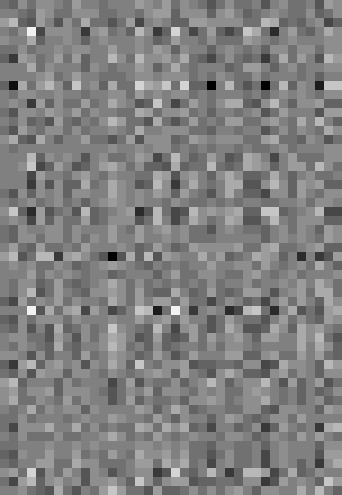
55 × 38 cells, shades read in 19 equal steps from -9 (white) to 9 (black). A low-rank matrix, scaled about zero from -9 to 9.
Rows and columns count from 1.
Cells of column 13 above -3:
40
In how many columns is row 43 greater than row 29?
16
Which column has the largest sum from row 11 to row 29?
4
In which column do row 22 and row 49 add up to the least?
13
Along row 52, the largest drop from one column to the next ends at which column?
37
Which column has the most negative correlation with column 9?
36
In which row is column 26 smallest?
10
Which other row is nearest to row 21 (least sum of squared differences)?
12
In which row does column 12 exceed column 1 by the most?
29
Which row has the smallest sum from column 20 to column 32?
24
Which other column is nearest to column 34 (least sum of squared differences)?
7
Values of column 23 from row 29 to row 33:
-3 0 -1 1 1
